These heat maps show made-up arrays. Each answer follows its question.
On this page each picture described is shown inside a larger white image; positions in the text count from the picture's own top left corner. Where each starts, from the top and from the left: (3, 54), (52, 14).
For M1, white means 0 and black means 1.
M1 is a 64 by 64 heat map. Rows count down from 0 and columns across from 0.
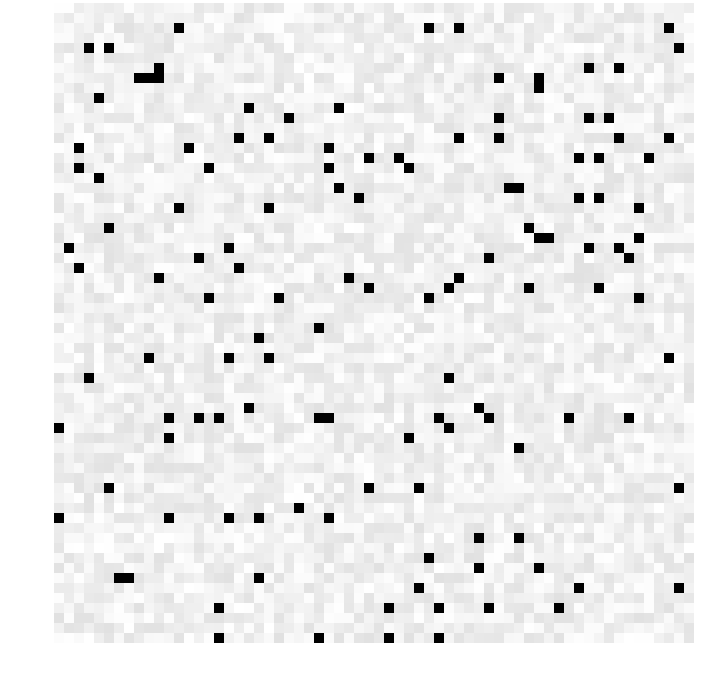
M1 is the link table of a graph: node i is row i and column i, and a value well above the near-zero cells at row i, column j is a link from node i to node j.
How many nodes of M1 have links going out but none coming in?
5
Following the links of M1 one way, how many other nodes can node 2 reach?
12
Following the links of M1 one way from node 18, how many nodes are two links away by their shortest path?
4
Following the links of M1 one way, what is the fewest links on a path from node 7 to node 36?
2
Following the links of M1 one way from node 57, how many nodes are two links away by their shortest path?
10
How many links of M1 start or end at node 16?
7
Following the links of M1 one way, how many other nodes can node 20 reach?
6
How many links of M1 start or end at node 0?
2
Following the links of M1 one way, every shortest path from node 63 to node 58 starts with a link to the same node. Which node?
node 33
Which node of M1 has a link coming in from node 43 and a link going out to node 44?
node 11
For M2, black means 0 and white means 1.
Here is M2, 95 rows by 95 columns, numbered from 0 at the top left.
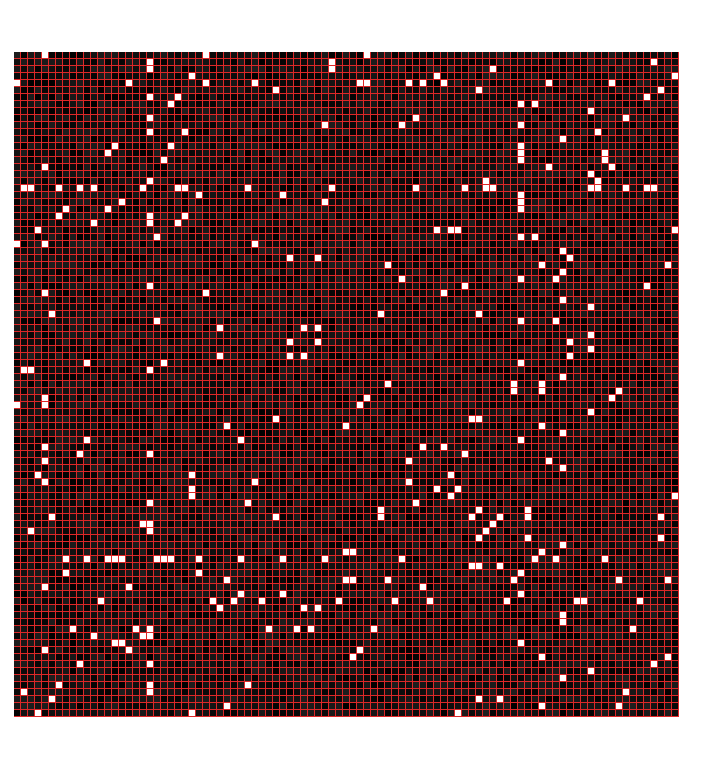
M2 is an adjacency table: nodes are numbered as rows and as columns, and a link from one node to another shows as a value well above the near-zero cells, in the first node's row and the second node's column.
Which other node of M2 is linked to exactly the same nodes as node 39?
node 79
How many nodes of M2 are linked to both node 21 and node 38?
1
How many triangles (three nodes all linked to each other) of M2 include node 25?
5
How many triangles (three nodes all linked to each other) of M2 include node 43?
4
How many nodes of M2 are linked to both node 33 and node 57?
2
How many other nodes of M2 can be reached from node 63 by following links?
5
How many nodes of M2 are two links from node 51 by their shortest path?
7
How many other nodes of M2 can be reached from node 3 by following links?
5
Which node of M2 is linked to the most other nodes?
node 19
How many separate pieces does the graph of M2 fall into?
8
